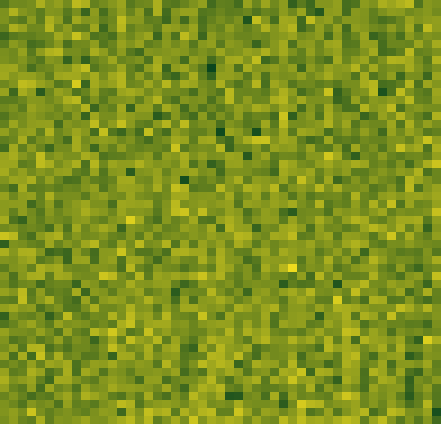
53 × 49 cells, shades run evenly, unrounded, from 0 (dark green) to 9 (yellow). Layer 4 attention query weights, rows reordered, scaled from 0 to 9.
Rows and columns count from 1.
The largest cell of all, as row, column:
34, 33
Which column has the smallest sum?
47
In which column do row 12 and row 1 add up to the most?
45
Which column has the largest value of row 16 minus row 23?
21
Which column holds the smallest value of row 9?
24
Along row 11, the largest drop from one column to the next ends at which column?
10
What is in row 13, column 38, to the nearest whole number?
2
